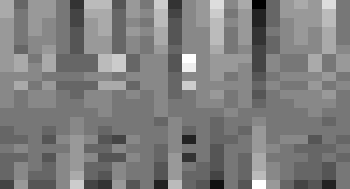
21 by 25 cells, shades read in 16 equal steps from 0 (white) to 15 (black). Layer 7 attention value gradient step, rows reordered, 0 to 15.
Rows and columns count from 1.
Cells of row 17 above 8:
7
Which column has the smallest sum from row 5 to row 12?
14
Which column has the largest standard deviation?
19
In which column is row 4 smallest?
16
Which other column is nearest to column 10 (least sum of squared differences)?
21
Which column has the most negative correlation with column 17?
5
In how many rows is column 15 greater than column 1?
7
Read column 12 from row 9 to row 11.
7 7 7
